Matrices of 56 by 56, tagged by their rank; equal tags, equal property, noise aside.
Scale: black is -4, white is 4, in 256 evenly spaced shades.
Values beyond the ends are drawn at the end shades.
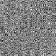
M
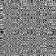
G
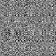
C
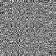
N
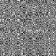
G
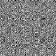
M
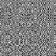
G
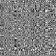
N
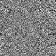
M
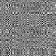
C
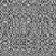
C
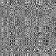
C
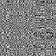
G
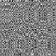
N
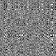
G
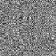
M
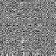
M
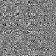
N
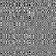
C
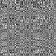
C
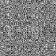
M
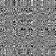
G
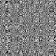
C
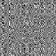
N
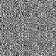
G
